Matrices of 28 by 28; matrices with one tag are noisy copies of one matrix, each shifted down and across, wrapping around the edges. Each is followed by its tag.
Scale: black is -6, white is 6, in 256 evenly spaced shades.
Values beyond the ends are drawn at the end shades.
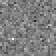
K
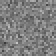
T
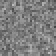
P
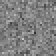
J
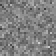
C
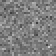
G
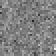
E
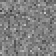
J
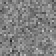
P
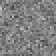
P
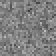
T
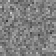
E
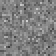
J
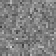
P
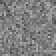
P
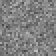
T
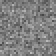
T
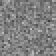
J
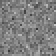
C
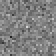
K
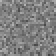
G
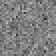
J
